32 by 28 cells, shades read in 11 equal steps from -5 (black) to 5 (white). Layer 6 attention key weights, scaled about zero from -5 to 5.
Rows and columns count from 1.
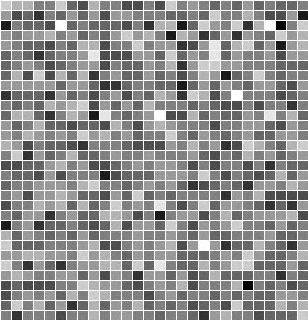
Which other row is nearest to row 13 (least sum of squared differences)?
24
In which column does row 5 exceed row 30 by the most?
20
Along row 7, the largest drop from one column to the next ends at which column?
17
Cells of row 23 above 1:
3
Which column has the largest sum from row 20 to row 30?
11
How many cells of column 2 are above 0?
10
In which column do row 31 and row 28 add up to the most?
2
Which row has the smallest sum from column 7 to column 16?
15
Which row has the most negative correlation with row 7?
4
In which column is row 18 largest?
19
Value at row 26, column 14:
0
